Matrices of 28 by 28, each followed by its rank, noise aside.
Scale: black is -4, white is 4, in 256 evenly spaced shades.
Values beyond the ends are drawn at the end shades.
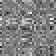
four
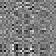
three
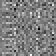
five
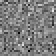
six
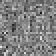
six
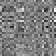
two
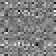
three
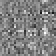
four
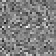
five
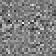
six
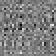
four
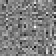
five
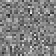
six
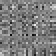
three
